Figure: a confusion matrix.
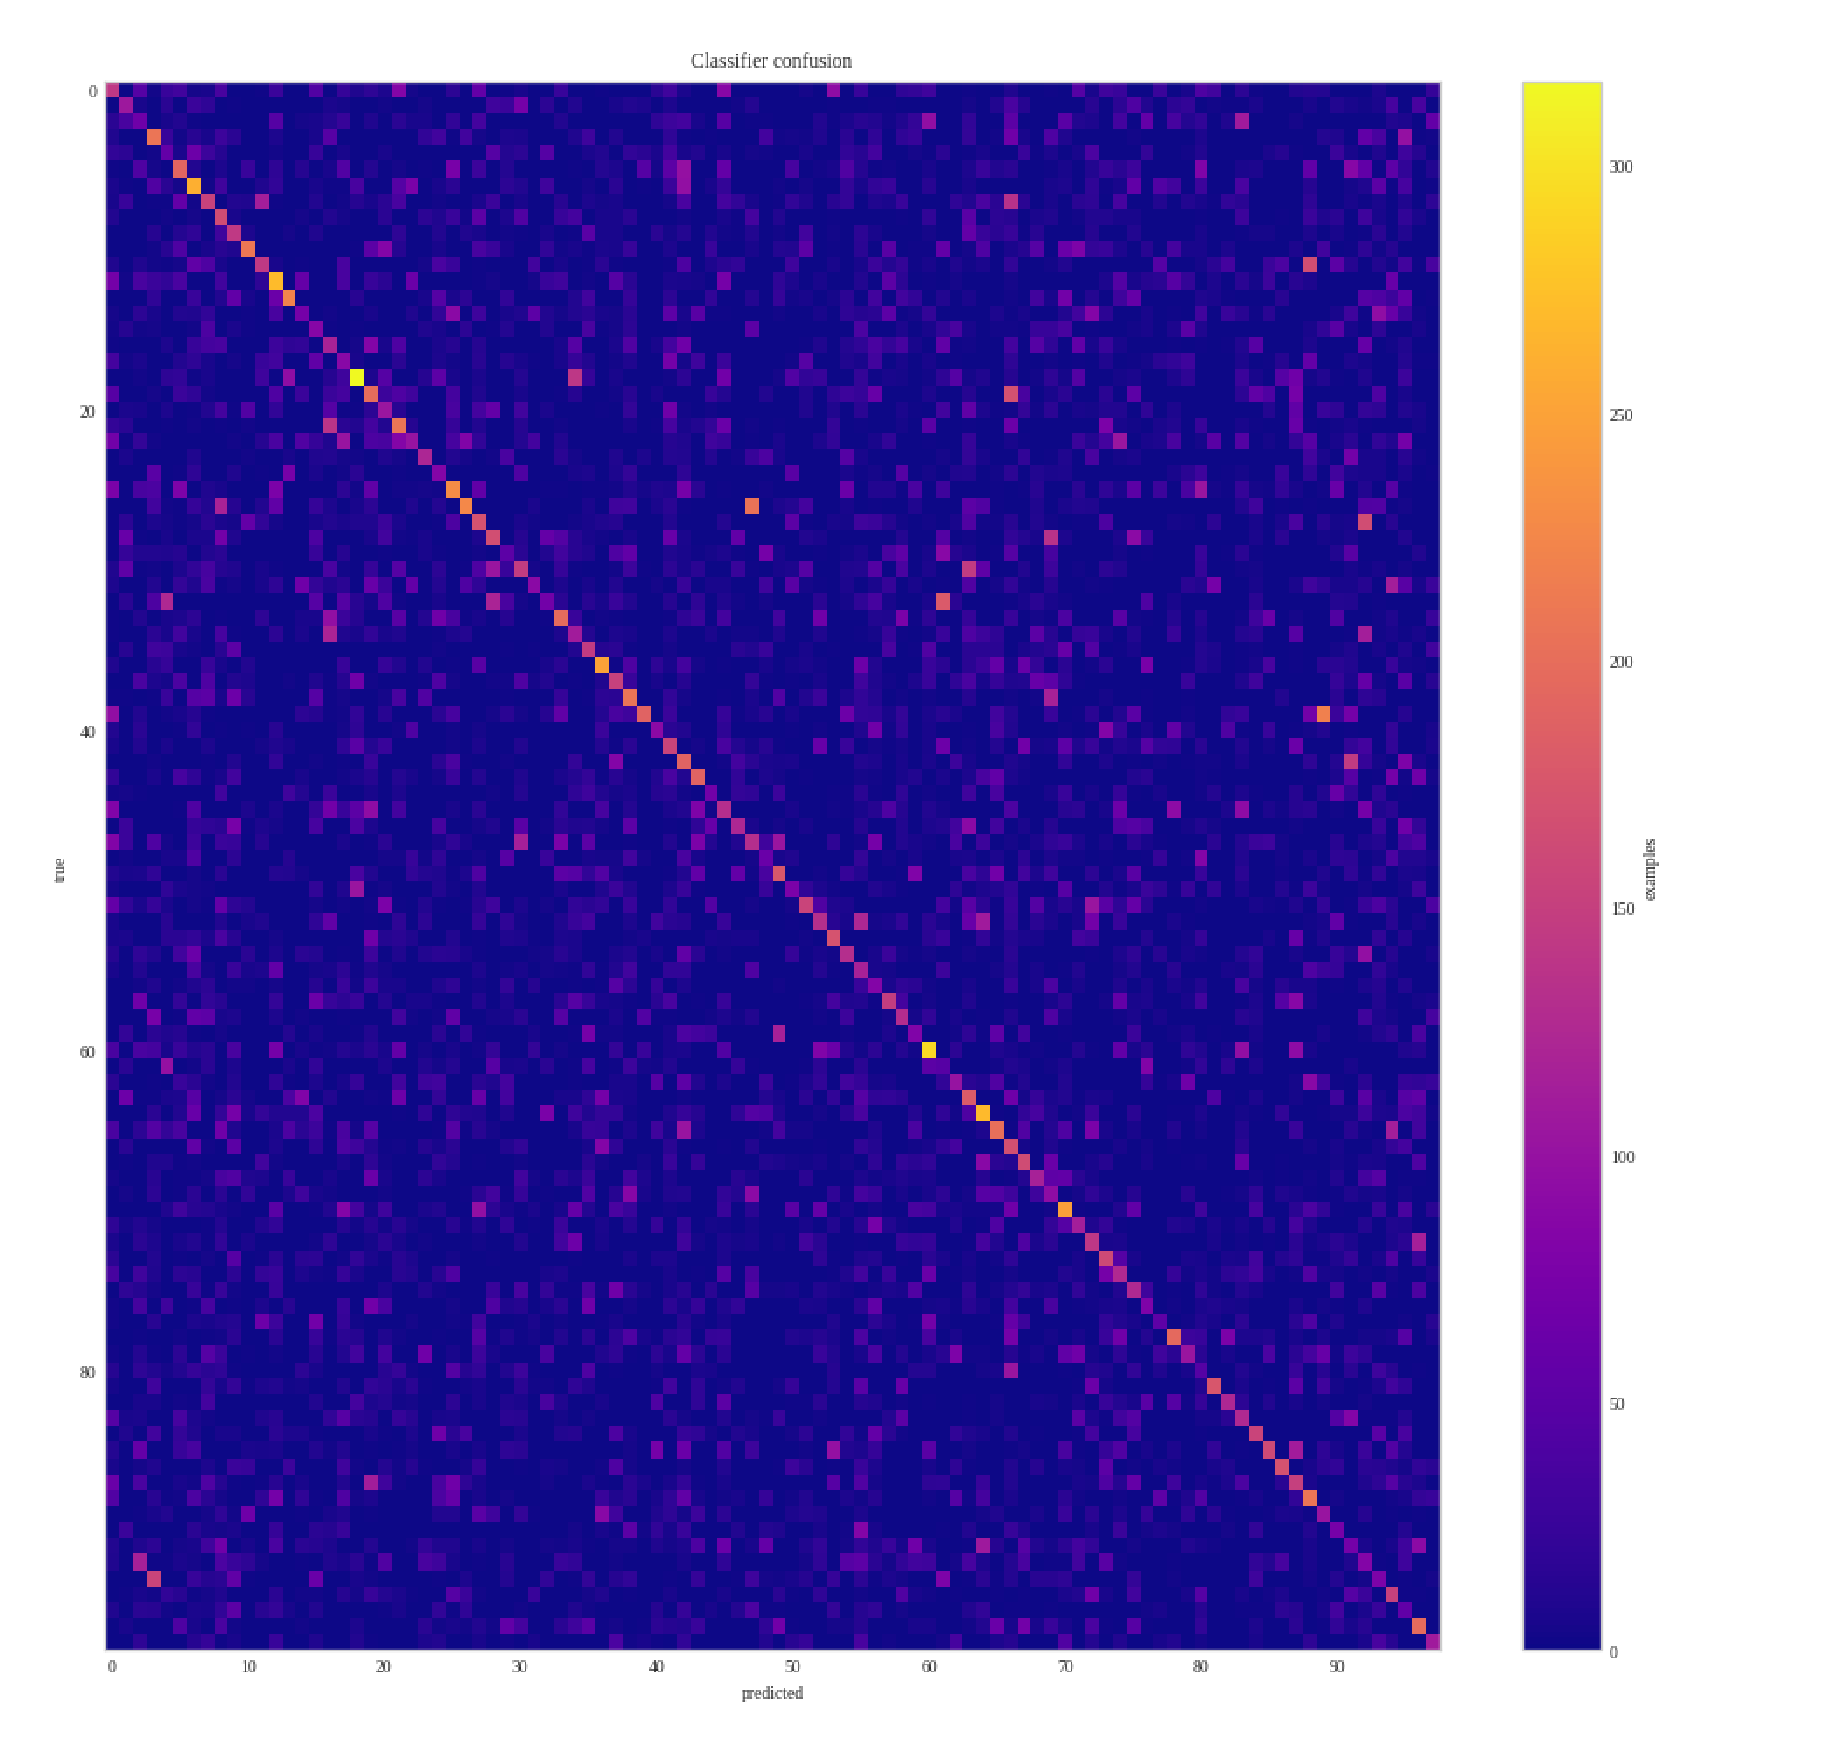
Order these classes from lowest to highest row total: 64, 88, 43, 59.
59, 43, 88, 64
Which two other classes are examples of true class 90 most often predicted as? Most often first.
55, 38
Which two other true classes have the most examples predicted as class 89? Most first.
39, 79
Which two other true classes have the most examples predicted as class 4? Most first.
32, 61
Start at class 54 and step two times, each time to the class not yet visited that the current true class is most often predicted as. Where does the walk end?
2
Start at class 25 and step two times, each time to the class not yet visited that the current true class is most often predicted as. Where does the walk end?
66
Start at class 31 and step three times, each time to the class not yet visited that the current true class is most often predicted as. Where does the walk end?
96
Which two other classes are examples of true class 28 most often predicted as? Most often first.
69, 75
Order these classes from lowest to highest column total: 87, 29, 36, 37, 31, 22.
31, 22, 29, 36, 37, 87
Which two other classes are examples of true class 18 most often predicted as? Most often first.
34, 13
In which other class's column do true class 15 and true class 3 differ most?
95
